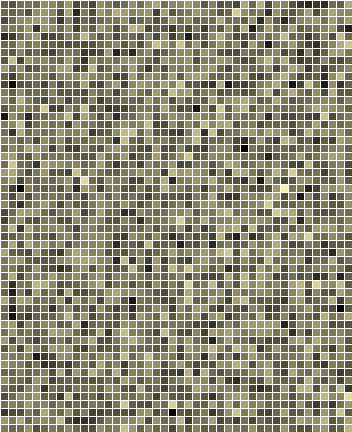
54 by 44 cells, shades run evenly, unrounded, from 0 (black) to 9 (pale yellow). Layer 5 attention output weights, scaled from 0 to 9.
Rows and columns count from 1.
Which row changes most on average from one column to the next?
11
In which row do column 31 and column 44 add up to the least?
19
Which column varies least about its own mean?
14
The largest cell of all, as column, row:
36, 24
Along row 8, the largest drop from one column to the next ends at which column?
3
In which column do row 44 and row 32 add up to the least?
42
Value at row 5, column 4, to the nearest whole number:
5
